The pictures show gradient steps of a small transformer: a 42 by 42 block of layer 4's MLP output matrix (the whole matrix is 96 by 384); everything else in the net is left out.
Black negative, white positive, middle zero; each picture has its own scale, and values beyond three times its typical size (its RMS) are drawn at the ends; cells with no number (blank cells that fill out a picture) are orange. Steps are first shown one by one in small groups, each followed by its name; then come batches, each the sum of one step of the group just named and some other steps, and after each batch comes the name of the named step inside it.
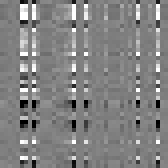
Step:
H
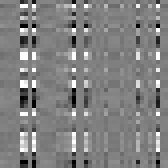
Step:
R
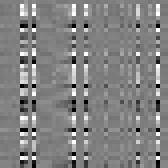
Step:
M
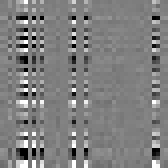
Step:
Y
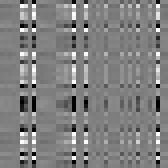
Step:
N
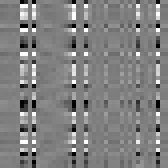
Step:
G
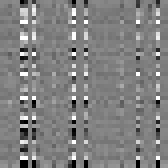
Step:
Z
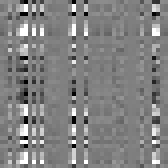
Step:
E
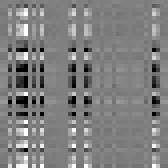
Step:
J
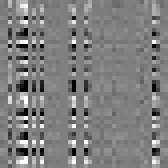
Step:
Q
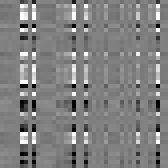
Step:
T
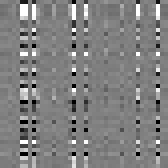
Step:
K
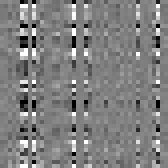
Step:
G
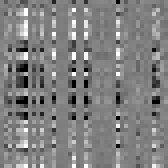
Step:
J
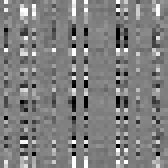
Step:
K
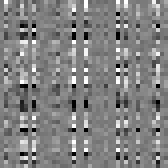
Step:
M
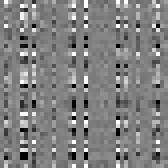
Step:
G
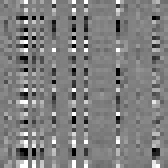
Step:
Y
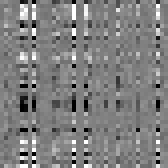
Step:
N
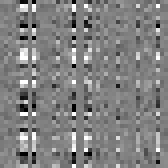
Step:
R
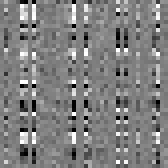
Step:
T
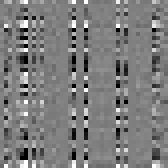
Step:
Y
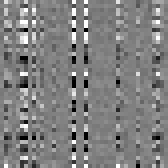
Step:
Z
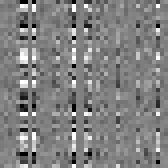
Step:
R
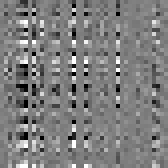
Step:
J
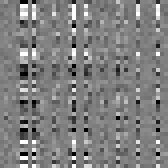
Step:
K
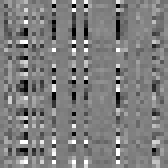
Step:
Q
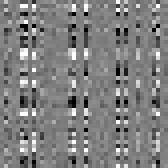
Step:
R
